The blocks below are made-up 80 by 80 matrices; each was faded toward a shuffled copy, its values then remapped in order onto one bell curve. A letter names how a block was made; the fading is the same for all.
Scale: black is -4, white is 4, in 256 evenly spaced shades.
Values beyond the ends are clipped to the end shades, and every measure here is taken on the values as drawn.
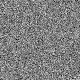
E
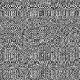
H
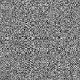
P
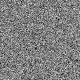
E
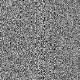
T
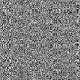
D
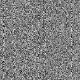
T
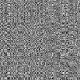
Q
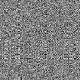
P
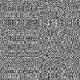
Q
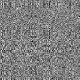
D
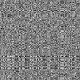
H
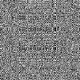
D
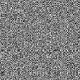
D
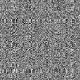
D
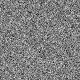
E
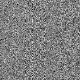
T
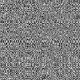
Q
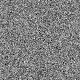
E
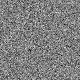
E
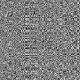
Q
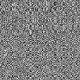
Q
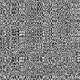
H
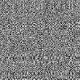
P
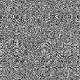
P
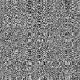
D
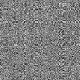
D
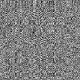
D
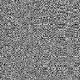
P
